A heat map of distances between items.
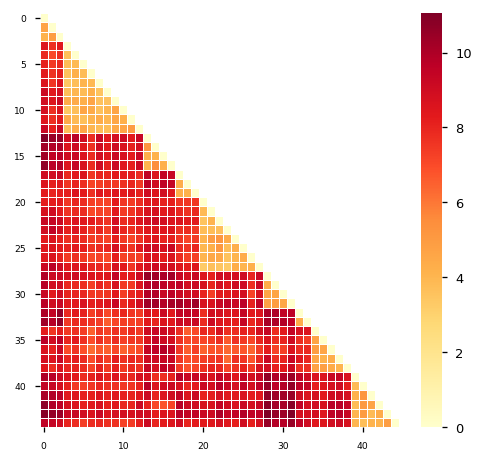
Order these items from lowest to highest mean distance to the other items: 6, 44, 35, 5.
6, 5, 35, 44
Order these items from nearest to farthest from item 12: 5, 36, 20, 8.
8, 5, 36, 20
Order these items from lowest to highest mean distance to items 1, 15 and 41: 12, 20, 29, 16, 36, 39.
39, 16, 20, 12, 36, 29
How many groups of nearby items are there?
9
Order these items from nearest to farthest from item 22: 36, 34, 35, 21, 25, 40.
21, 25, 36, 35, 34, 40
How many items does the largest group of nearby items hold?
10
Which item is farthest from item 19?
31
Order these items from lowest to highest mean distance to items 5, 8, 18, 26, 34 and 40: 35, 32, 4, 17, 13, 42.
4, 35, 17, 42, 32, 13
